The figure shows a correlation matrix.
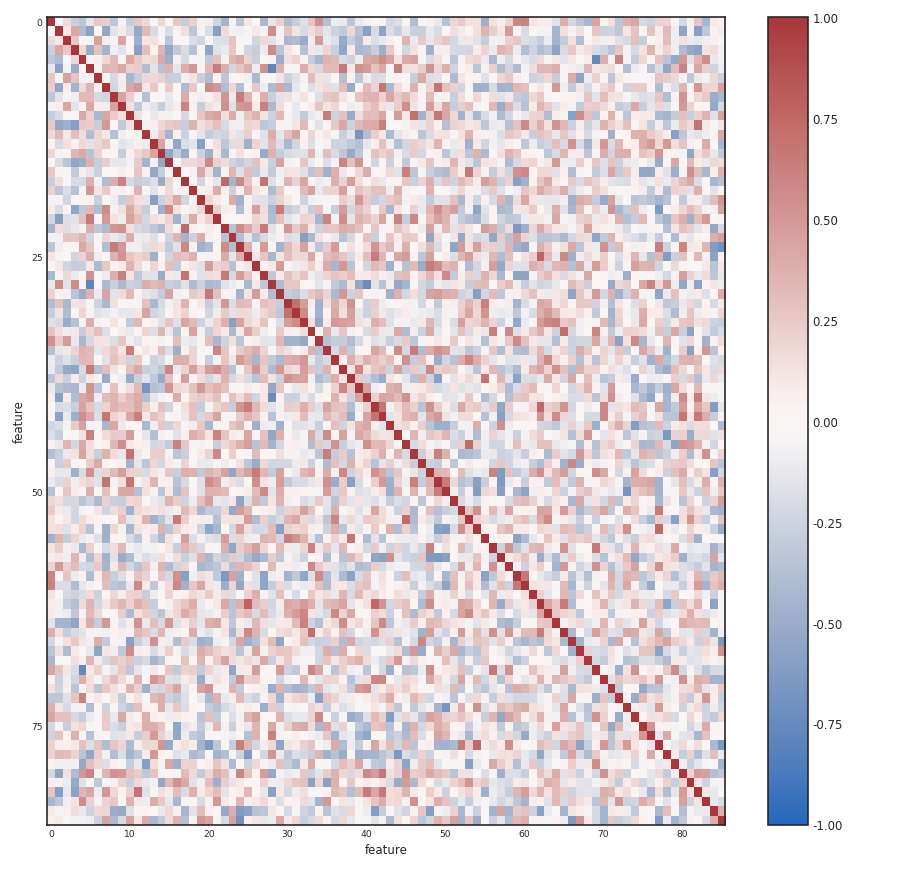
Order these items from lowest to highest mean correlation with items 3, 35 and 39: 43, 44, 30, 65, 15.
15, 65, 30, 43, 44
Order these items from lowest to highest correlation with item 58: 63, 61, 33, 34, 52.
63, 61, 34, 52, 33
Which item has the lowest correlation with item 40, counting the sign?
28
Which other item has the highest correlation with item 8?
24
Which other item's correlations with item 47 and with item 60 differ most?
66
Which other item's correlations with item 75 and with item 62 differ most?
25
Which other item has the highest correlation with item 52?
77
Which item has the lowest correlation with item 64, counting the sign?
3
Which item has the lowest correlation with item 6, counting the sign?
67
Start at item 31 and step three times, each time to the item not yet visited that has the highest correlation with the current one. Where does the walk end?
38
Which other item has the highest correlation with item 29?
20
